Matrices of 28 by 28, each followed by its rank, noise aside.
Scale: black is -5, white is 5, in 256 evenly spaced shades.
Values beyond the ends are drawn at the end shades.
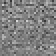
six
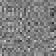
four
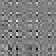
two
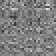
six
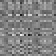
two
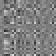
two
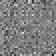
six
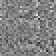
six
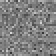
eight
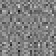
four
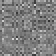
four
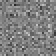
eight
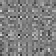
three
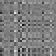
two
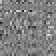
four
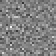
six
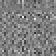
four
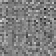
six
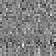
six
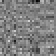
four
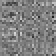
four
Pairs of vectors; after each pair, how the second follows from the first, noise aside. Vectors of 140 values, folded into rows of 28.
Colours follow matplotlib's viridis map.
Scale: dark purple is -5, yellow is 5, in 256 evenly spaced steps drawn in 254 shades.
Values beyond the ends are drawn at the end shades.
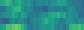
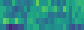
negated.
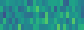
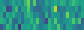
sign-scrambled.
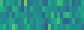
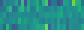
negated, partly zeroed.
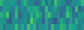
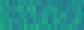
wrapped around, negated, shrunk.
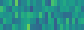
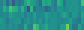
wrapped around, partly zeroed.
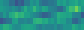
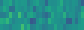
wrapped around, partly zeroed.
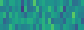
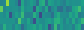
reversed, negated, partly zeroed.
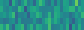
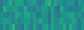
negated, shrunk.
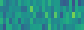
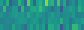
wrapped around, partly zeroed.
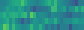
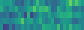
negated.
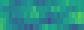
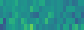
negated, partly zeroed.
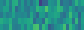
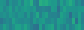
negated, shrunk.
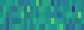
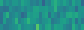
wrapped around, negated, shrunk.
